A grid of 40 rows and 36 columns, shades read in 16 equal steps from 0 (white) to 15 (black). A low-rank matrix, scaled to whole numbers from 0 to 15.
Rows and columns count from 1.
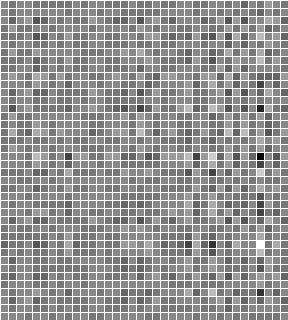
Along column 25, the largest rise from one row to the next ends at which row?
20
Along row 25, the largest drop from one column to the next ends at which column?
34
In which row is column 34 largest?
17
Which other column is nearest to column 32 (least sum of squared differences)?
13
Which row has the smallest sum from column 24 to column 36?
31
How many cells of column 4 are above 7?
16
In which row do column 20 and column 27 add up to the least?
14
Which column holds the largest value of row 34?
33
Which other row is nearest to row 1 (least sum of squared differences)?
6
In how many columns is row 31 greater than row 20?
20
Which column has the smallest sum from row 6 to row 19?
29
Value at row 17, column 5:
5
